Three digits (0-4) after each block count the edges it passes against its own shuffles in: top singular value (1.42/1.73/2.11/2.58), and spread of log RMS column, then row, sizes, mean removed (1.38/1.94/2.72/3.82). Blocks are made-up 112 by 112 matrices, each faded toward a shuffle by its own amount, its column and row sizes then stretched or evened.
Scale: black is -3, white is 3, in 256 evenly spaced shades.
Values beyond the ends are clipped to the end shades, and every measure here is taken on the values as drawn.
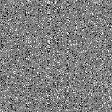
3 2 0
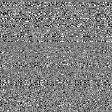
2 1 4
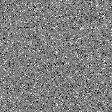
1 1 1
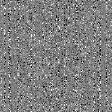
1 4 0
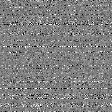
1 1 4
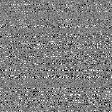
0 2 4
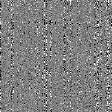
1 4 1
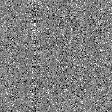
2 2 0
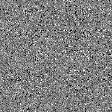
0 2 2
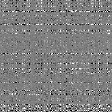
4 3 4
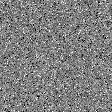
0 0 0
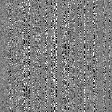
3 4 0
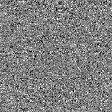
2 0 2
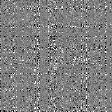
1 4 3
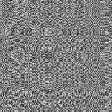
4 2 1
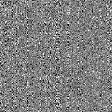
3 3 0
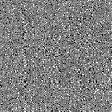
3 1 0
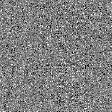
1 2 1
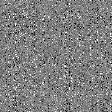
0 3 1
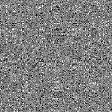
3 2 1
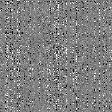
2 4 2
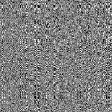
4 3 1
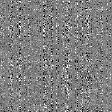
1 4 2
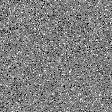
1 0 1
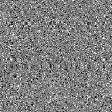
3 1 1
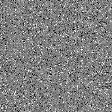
0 2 0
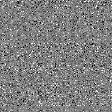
2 1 3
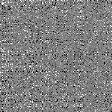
3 3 2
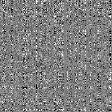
3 4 3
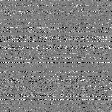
2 0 4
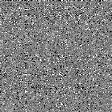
2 1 2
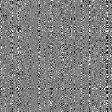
4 4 2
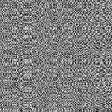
4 3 1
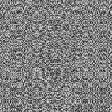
4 1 1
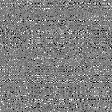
4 0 3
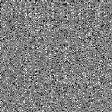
3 1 1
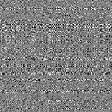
4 0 4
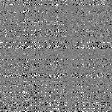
2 3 4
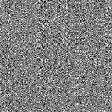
3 2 0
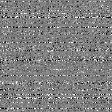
1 1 4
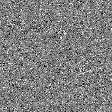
0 1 1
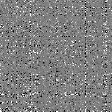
2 3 3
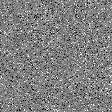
1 1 0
